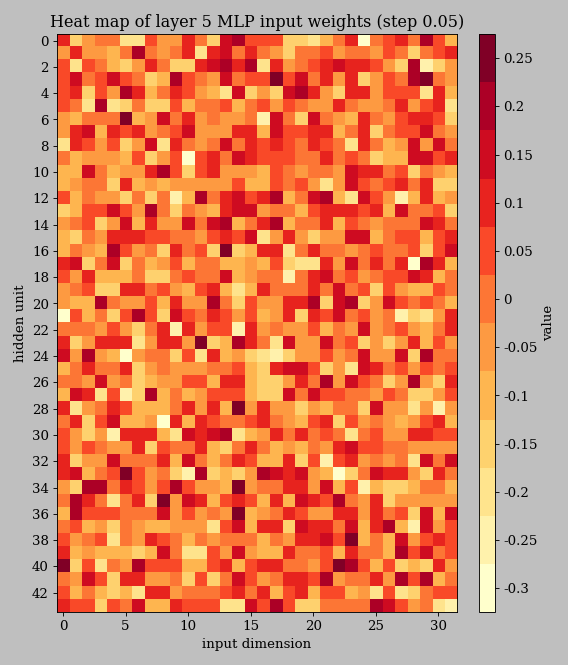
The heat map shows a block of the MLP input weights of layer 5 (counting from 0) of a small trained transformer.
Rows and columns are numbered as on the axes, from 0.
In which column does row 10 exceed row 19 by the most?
25
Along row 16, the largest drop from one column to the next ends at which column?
14
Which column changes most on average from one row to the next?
29
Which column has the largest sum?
23
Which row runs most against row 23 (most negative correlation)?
1
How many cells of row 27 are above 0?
13
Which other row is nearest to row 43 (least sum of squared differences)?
31
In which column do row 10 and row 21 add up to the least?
0
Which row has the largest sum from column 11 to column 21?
12
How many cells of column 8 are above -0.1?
30
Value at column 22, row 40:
0.25
